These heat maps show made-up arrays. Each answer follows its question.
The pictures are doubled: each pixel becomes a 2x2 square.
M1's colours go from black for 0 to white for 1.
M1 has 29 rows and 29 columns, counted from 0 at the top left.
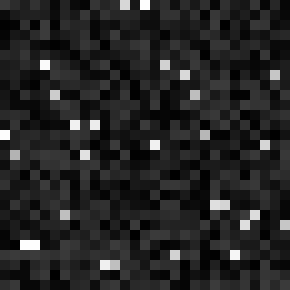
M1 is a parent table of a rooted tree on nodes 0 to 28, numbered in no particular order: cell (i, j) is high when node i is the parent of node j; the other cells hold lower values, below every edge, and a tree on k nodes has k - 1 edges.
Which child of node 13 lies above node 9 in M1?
0
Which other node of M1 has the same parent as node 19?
5
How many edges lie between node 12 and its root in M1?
2
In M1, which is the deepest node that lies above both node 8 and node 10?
14
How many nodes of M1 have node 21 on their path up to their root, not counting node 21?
6
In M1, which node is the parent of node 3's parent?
22
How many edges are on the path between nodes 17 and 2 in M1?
6
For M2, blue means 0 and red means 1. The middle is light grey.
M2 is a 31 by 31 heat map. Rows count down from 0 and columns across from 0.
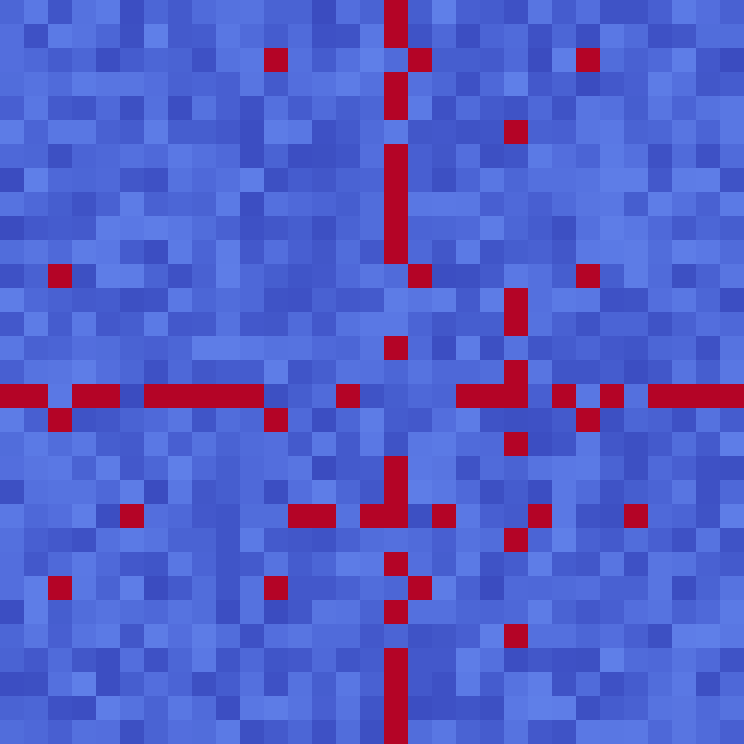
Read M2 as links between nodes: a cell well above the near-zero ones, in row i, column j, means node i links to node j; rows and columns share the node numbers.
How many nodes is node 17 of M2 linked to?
3
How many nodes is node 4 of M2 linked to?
1
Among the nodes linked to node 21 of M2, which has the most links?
node 16
